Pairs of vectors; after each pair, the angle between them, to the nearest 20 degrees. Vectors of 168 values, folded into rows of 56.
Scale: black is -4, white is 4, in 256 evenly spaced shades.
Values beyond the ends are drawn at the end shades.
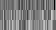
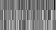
20 degrees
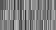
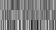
100 degrees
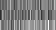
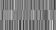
120 degrees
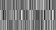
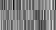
60 degrees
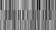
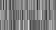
60 degrees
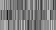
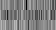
60 degrees
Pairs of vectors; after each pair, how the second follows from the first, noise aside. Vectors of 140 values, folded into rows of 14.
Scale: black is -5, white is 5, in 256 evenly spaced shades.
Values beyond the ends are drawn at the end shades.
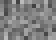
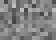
wrapped around.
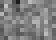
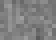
reversed, shrunk.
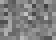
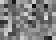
scaled up.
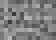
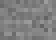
reversed, shrunk.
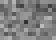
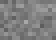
negated, shrunk.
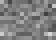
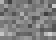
copied.
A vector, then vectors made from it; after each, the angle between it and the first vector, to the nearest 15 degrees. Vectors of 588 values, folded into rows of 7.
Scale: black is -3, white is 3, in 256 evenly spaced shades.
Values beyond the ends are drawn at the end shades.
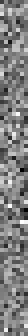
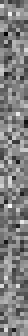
45 degrees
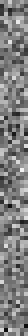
150 degrees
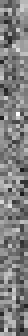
45 degrees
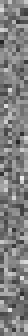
75 degrees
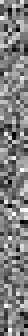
150 degrees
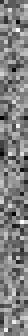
45 degrees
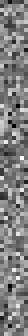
90 degrees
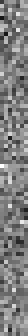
45 degrees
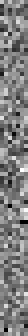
165 degrees
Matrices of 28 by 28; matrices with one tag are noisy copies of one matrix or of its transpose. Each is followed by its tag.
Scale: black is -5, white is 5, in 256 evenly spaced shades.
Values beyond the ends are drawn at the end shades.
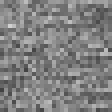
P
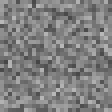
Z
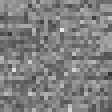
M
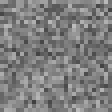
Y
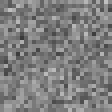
Y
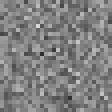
Z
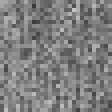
M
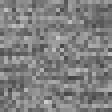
P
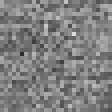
M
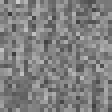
P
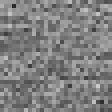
M
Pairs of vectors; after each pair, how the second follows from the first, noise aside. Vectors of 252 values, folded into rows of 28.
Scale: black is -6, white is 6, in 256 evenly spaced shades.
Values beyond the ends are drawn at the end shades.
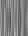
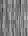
wrapped around.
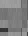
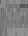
reversed, shrunk.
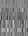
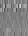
reversed, partly zeroed.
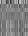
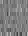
reversed, partly zeroed.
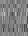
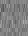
reversed, shrunk.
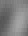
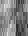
wrapped around, scaled up.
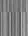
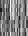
wrapped around, scaled up.
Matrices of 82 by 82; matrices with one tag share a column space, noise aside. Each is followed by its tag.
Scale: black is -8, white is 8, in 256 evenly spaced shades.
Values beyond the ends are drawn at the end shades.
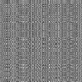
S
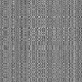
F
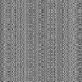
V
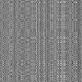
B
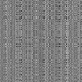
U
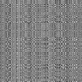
S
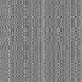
F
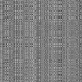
U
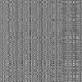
B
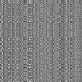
S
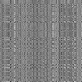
S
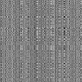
F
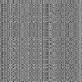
S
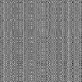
B
